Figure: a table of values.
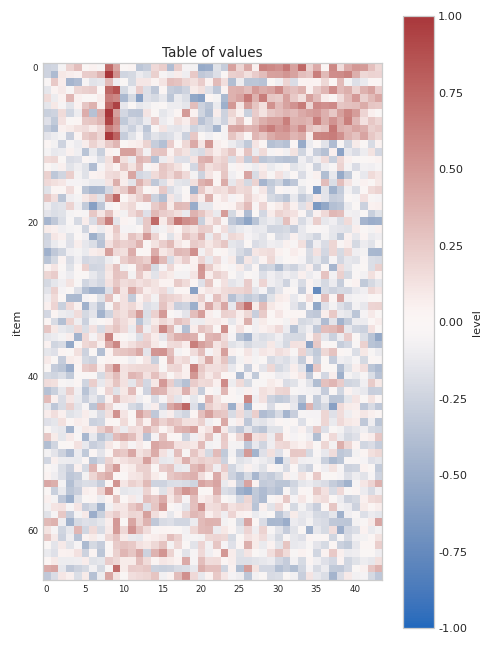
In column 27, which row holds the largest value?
3
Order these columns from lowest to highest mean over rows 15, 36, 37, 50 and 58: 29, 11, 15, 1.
1, 29, 15, 11
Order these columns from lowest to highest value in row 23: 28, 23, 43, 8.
28, 43, 8, 23
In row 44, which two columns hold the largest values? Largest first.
18, 17
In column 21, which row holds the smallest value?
0
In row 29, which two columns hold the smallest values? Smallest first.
35, 19
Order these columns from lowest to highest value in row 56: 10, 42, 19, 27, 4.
27, 4, 10, 42, 19
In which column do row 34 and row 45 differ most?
15
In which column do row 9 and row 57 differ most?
8
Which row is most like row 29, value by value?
16
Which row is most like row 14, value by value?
33
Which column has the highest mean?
9
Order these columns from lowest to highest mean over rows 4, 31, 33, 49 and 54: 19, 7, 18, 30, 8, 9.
19, 7, 18, 30, 8, 9
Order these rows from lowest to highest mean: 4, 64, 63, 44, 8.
44, 64, 63, 4, 8
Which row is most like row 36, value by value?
39
